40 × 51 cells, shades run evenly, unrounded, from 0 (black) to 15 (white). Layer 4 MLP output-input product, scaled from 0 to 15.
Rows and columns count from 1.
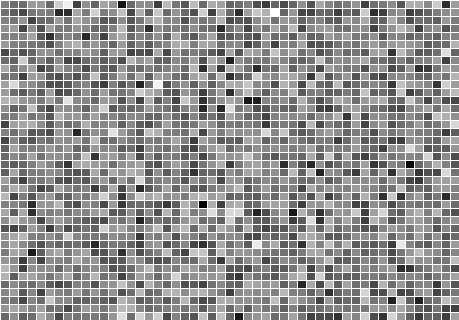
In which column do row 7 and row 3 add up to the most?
50
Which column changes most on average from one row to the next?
23
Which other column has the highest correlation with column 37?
35
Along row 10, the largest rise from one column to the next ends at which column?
36
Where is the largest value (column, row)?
31, 2
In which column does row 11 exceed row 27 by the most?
18
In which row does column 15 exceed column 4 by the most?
32
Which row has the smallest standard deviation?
39
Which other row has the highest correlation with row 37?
25
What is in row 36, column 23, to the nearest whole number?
4
